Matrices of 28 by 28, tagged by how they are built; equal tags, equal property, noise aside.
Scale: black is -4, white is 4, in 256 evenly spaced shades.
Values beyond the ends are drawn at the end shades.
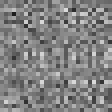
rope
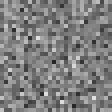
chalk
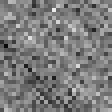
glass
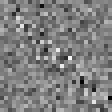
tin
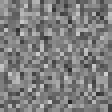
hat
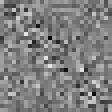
tin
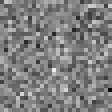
chalk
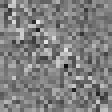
tin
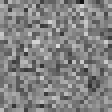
chalk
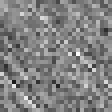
glass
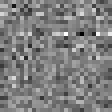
rope
